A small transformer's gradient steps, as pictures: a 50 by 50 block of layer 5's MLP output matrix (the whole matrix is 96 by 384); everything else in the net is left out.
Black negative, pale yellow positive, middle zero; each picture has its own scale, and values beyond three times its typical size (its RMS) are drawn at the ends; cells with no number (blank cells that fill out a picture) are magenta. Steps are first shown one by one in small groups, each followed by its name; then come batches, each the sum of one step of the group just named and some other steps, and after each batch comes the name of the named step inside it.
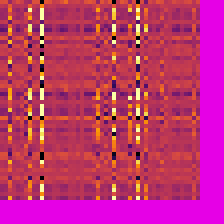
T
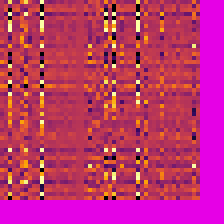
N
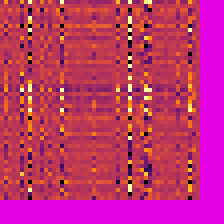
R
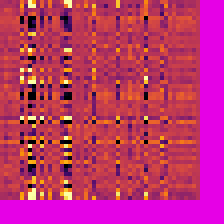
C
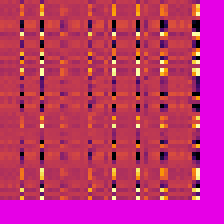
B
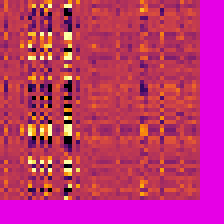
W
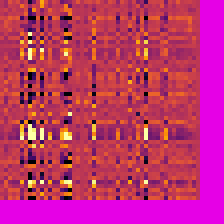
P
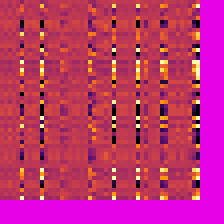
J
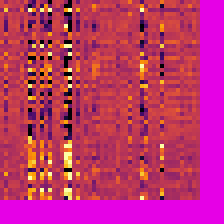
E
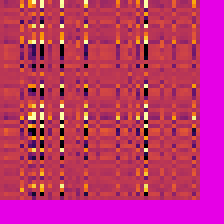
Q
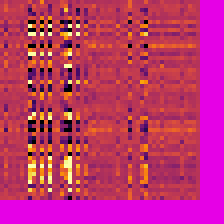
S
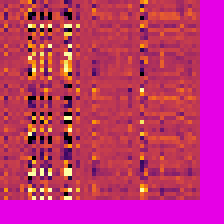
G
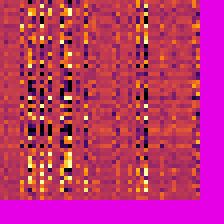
Q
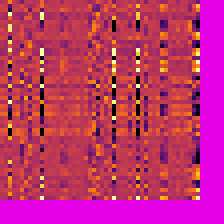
B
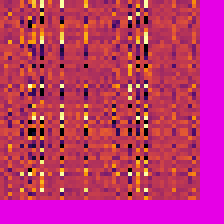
Q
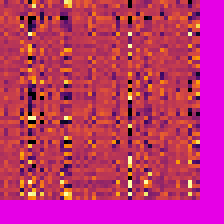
C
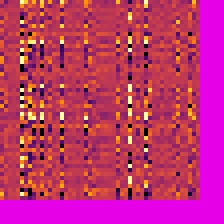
Q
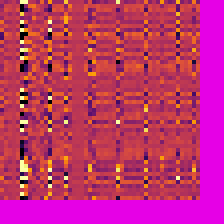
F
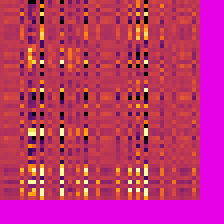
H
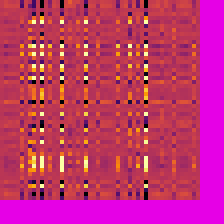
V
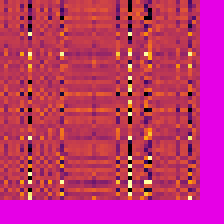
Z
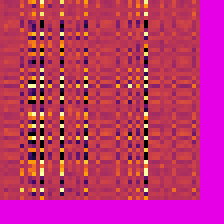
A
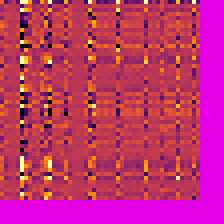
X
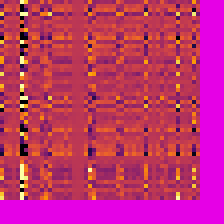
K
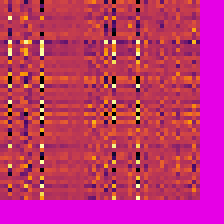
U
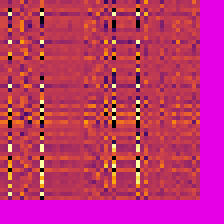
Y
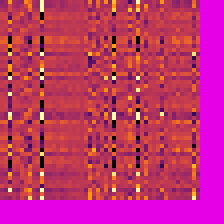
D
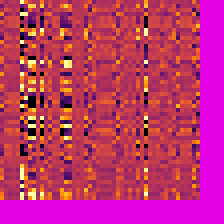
K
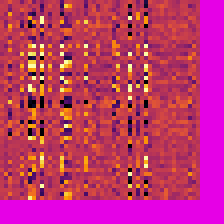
V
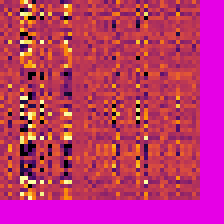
Y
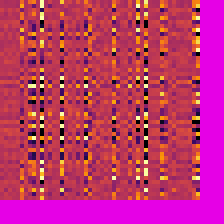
A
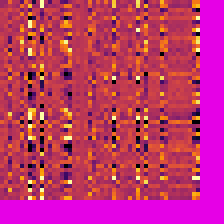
D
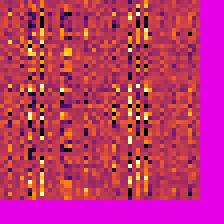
Y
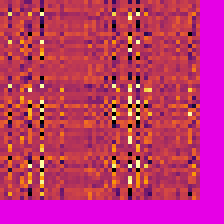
Y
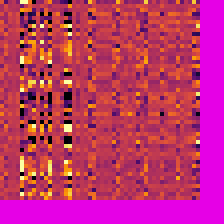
X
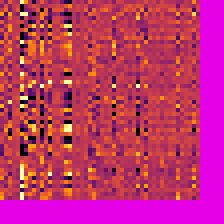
K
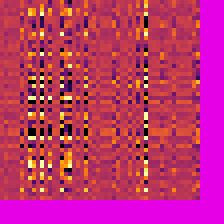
A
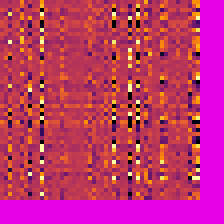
Y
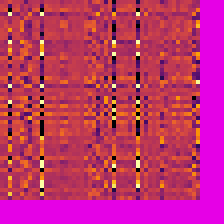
Y
